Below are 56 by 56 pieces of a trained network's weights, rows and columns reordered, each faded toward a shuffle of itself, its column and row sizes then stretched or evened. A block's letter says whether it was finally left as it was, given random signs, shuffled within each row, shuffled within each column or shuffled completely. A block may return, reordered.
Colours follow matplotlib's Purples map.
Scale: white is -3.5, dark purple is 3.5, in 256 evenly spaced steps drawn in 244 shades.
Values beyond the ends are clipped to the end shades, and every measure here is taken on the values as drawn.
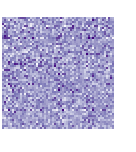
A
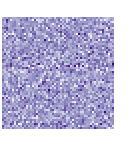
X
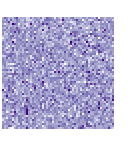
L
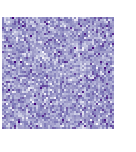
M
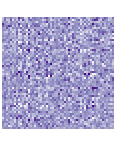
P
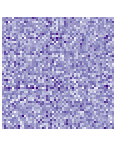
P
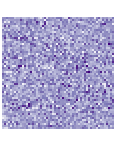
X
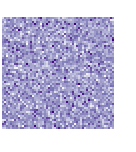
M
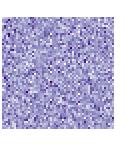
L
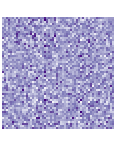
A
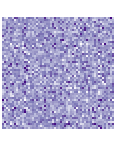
P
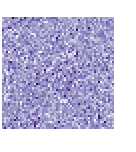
M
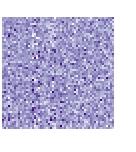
L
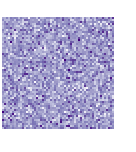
M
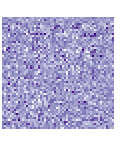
P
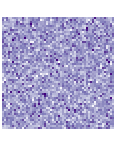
M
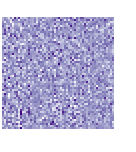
L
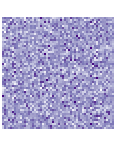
L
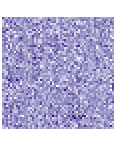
A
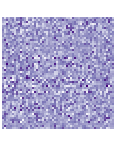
A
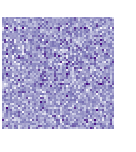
A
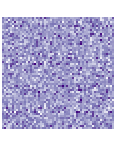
A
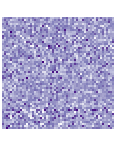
X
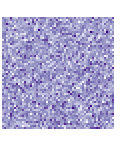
M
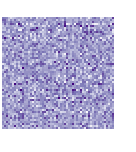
P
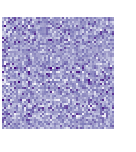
P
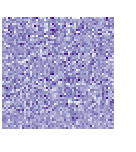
P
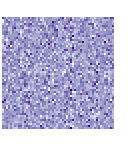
L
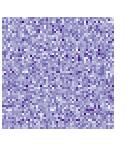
P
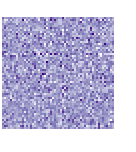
P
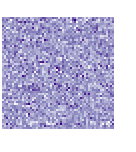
X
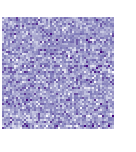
X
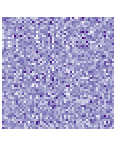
P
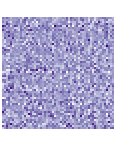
P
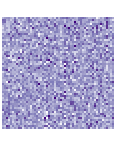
L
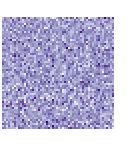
P
